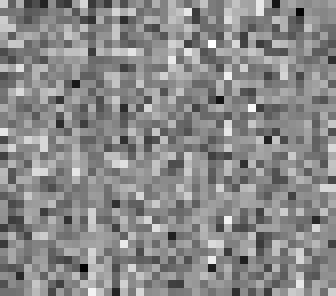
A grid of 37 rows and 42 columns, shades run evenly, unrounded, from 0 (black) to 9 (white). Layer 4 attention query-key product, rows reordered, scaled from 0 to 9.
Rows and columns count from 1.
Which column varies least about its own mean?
39
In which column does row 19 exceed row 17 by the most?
42
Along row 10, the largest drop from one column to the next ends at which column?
30
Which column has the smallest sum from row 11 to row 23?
27
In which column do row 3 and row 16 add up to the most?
29
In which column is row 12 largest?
3
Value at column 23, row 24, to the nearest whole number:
7
